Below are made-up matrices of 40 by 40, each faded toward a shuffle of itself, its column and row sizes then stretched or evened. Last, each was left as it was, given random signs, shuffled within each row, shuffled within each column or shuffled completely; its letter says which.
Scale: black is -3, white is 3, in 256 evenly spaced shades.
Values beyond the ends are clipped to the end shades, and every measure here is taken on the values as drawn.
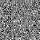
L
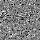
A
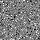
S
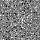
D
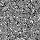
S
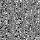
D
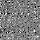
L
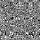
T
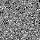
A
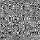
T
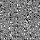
D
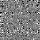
T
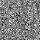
L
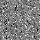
D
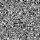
A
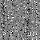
D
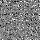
A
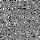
L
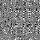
T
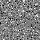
S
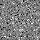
A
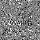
L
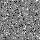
S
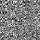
T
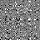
T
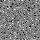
S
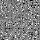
L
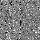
D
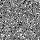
S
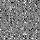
L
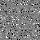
A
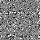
L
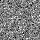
S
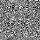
L
